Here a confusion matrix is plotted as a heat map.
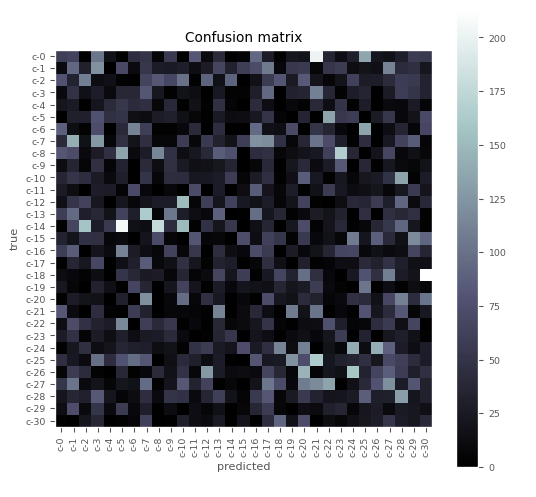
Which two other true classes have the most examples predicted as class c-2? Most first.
c-14, c-12
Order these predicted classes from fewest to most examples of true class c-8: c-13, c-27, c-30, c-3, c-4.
c-30, c-3, c-4, c-27, c-13
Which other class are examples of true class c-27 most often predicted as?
c-22
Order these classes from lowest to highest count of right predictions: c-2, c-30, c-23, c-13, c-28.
c-30, c-23, c-13, c-2, c-28
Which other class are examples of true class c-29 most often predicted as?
c-1
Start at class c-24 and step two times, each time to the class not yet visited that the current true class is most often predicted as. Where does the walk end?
c-20
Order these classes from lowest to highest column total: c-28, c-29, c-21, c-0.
c-0, c-29, c-21, c-28
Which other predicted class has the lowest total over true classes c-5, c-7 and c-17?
c-19
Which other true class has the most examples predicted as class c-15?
c-24
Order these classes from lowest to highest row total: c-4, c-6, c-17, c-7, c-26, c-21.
c-4, c-17, c-21, c-6, c-26, c-7
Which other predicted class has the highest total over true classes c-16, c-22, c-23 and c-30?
c-5
